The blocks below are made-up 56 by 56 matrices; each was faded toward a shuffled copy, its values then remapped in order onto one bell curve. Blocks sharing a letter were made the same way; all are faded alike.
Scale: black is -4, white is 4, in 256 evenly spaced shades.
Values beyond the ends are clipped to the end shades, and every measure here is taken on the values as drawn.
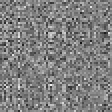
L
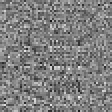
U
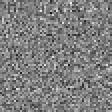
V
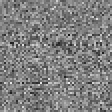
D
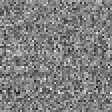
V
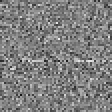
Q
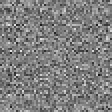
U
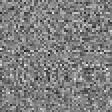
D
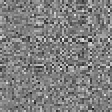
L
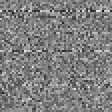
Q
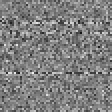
Q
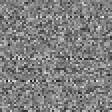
Q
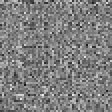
D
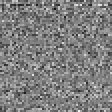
Q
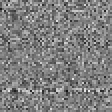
D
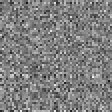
U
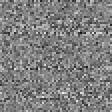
Q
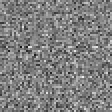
V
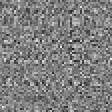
U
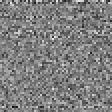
Q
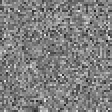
V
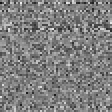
Q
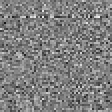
D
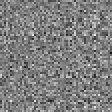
U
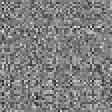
L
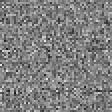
V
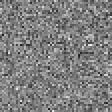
V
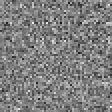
V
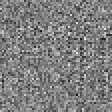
V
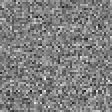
V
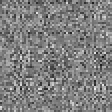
U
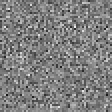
V
